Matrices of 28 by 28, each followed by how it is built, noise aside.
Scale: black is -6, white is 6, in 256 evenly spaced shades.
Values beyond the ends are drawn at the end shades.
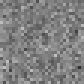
noise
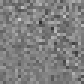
upper triangular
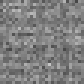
blocks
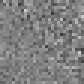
upper triangular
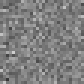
repeating rows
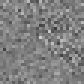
upper triangular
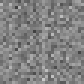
repeating rows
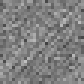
Hankel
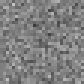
noise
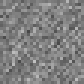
Hankel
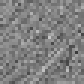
Hankel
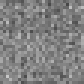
blocks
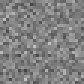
noise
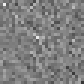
diagonal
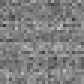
blocks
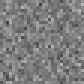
repeating rows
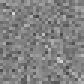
diagonal
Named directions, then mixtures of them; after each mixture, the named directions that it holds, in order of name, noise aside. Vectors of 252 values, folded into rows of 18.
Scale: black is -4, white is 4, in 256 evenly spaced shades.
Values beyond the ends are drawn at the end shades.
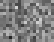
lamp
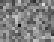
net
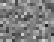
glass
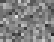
glass, net.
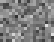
glass, net.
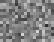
glass, lamp.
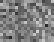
glass, lamp.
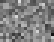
glass, net.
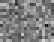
glass, lamp.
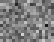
glass, lamp.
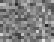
glass, lamp.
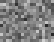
glass, lamp.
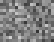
glass, lamp.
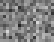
lamp, net.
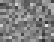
glass, lamp.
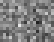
lamp, net.
